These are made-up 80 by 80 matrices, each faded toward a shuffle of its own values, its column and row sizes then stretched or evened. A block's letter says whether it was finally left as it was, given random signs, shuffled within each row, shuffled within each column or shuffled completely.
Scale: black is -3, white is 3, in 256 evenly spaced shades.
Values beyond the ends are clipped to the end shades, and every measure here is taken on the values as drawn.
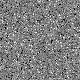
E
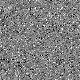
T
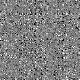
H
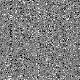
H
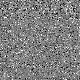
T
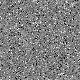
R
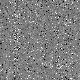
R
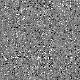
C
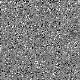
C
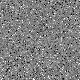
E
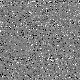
T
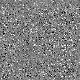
C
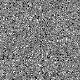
C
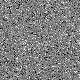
E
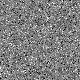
E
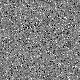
E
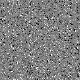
R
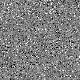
T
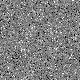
E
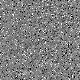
R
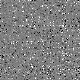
C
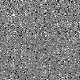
H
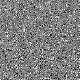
H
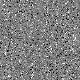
R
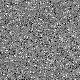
E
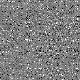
H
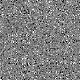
H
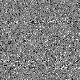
T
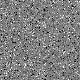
R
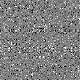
H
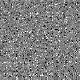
H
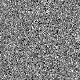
R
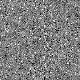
R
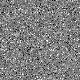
T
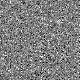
R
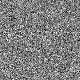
T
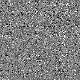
C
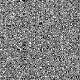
H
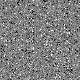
R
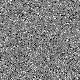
E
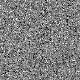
R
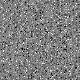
R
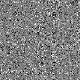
H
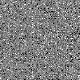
H
